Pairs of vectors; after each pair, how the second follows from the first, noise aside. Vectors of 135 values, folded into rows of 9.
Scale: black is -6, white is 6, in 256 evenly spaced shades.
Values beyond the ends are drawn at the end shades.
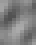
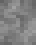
wrapped around, negated, shrunk.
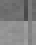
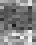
wrapped around, negated, scaled up.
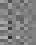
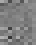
partly zeroed.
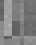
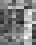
reversed, scaled up.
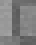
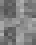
wrapped around, negated.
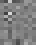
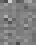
partly zeroed.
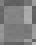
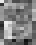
reversed, scaled up.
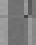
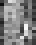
wrapped around, negated, scaled up.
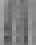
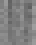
reversed, shrunk.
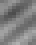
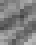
wrapped around, negated.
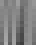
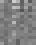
reversed, negated, partly zeroed.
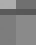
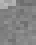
partly zeroed.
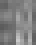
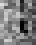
wrapped around, negated, scaled up.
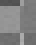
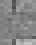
reversed, negated, partly zeroed.
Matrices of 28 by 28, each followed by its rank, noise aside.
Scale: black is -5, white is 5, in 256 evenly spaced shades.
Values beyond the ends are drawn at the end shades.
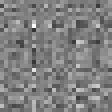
three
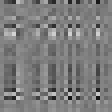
one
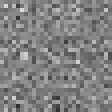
four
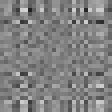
one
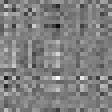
two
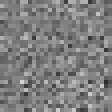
four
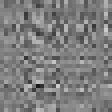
three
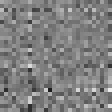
three
